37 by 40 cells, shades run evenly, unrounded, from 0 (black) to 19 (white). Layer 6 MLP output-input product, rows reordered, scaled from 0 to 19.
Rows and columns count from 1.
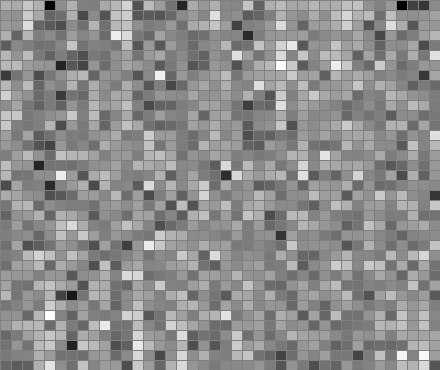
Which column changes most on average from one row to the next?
15
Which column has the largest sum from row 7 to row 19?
26
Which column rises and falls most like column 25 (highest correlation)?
33
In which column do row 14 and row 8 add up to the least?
4
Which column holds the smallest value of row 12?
36
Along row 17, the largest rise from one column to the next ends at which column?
21
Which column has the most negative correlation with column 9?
34
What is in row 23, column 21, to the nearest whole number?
11
